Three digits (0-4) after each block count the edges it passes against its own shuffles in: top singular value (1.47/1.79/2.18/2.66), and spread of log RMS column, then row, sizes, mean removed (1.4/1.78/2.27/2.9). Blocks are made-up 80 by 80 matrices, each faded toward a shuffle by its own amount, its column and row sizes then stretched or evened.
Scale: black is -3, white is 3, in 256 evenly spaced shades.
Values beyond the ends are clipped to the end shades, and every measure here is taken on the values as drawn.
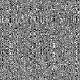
3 3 1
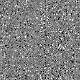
1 2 2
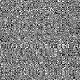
3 1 2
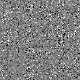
0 3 1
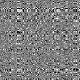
4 3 4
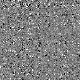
1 3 2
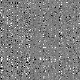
0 4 2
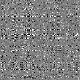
3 3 4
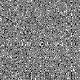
2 2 1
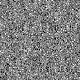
2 0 0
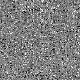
1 1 1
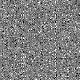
2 2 0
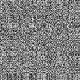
3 1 0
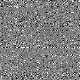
1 2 4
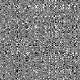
3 2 2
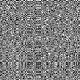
4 1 2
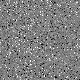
0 1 0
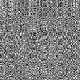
4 2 0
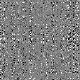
1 4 2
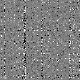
0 4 2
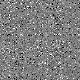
1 2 2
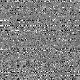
2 1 4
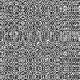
4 0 0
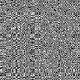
4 3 2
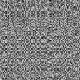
4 2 1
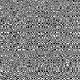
4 1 4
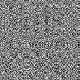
4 1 3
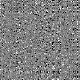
2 3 1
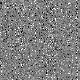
1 3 1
